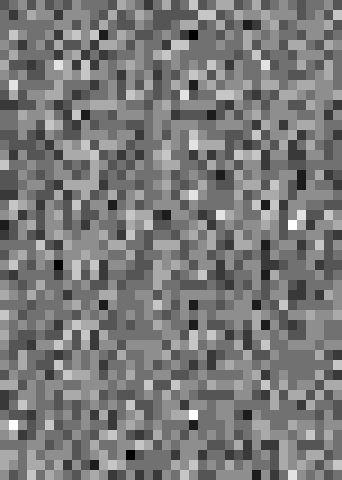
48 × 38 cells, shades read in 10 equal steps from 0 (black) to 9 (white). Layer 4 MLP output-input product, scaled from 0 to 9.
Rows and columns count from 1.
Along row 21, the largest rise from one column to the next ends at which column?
31
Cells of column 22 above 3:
36
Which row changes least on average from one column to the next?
32
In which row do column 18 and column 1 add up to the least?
23
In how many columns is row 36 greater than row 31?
12
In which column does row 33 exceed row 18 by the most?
9
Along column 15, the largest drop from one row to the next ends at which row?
46
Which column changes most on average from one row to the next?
22
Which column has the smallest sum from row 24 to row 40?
30
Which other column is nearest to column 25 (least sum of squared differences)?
37
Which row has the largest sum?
39
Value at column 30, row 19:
3
